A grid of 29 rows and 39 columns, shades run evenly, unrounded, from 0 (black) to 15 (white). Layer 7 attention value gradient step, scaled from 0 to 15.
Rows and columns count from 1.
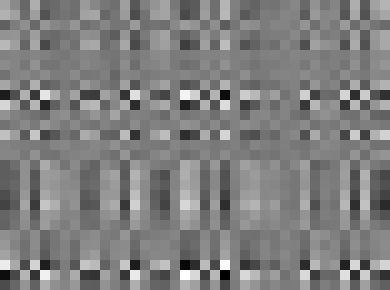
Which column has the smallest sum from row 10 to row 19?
39
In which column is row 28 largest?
19
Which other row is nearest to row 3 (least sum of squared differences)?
23
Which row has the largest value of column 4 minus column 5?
27
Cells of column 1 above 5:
24
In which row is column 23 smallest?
28
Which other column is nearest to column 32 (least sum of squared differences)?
21
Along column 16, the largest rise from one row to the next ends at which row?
11
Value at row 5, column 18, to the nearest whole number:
8
